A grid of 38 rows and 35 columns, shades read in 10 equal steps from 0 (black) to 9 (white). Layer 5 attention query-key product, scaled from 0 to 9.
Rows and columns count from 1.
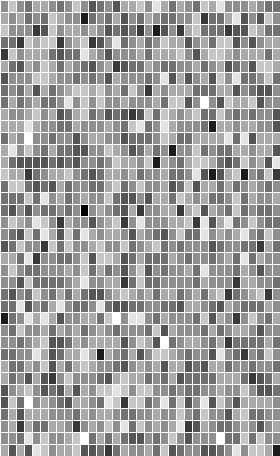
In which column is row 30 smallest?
13
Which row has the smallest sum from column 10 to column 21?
3
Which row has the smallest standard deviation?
28
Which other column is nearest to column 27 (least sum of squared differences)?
35
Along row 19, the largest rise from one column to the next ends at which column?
26
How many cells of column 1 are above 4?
21
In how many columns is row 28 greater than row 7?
14
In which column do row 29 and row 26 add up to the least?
16
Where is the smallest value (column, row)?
11, 18
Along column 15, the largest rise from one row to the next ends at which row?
27
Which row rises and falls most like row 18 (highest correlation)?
2
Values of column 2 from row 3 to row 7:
5 4 7 4 5
